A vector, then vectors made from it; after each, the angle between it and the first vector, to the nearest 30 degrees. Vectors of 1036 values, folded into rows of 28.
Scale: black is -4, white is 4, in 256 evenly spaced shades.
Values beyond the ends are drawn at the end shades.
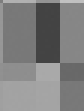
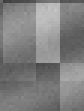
150 degrees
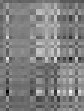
120 degrees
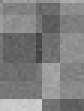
60 degrees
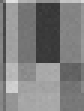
30 degrees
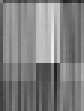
150 degrees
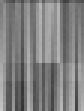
120 degrees
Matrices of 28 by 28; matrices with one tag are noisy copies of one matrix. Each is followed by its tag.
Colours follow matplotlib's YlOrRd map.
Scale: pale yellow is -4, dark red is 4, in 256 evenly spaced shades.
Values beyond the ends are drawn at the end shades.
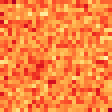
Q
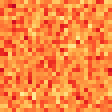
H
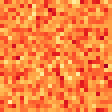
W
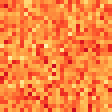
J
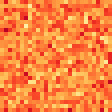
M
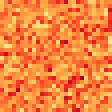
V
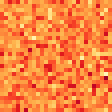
V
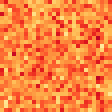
H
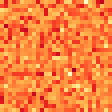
J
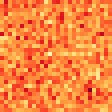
Q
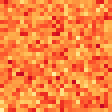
H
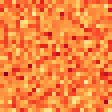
W
